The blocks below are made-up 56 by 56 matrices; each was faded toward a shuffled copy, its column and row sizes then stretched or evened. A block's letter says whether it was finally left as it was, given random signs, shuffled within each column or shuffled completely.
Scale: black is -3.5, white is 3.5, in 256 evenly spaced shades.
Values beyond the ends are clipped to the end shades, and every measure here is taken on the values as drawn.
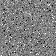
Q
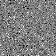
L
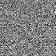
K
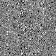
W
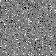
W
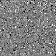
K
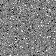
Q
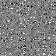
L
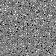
Q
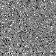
L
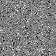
W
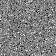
Q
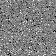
Q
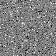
Q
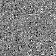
L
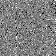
W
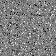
Q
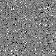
K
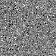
W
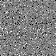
L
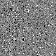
W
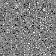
K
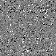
L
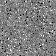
W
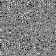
K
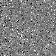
W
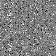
W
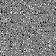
K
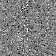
W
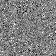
Q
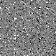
L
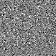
L
